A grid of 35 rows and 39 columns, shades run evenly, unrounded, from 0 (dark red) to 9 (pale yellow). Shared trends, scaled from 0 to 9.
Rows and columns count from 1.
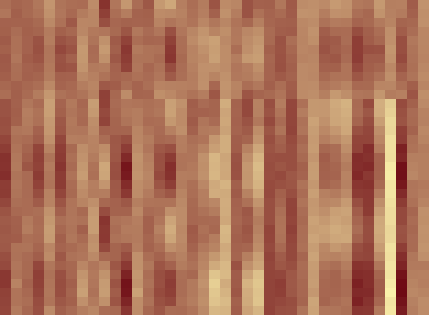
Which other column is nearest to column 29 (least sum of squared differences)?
21
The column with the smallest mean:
37
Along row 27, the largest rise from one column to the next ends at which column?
35
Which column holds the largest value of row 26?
36
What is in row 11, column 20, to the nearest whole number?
3
